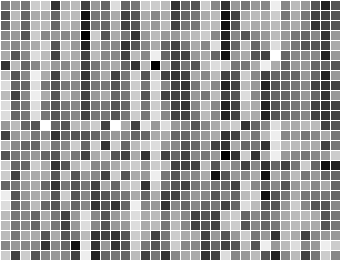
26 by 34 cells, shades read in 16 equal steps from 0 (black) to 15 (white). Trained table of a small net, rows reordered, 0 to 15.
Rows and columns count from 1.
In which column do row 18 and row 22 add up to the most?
16
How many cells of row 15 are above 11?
6
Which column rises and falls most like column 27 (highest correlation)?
2
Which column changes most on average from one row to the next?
27
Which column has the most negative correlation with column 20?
31
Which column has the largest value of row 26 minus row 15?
23
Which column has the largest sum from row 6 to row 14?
4
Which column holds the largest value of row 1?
28
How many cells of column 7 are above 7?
15
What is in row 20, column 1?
14
